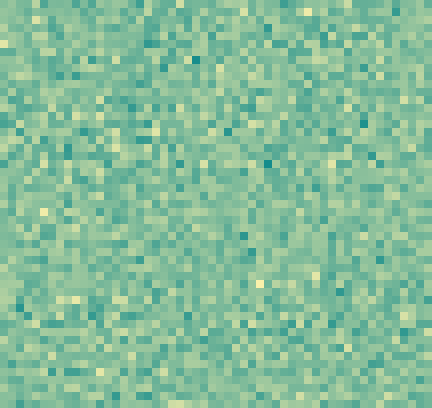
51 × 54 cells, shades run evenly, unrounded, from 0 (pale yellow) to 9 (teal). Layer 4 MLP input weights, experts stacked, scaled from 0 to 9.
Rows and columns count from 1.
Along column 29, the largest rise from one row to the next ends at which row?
17
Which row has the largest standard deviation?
21
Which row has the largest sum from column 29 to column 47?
42
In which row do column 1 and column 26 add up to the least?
6
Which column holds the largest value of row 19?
9
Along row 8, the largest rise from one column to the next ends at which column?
25
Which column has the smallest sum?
33
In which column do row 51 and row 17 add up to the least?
22
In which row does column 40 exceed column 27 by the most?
24
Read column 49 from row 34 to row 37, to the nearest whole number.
5 3 5 6
